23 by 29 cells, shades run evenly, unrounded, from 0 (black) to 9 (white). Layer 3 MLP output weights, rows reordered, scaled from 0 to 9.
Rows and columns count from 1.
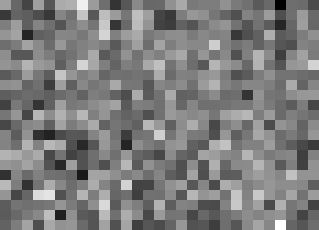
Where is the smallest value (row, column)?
1, 26
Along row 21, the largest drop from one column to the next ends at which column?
11
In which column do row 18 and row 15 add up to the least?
8
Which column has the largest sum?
10
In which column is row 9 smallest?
5
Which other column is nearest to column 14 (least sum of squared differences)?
18
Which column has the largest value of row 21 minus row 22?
6
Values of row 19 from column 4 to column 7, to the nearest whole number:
4 6 5 4
